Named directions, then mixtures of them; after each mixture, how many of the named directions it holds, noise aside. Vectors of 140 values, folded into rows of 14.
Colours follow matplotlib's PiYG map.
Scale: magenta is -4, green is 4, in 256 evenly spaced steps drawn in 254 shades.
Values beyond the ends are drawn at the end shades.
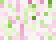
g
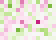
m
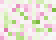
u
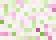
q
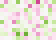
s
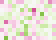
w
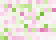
three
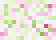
two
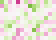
four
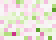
two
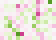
three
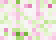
two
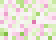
three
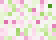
three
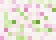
one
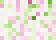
one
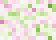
three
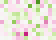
one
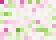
three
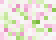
one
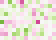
three
